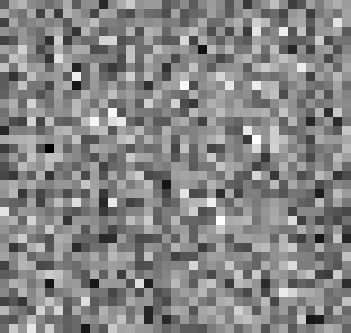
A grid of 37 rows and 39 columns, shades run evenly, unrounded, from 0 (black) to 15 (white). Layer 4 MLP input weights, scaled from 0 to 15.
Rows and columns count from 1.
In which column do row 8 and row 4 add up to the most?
34
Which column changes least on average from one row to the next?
18
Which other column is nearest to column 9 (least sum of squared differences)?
24
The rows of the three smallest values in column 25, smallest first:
22, 7, 17
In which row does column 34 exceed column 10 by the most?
8
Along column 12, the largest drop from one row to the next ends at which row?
6
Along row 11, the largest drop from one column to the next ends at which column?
32
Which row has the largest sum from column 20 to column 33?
10
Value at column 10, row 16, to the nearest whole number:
5
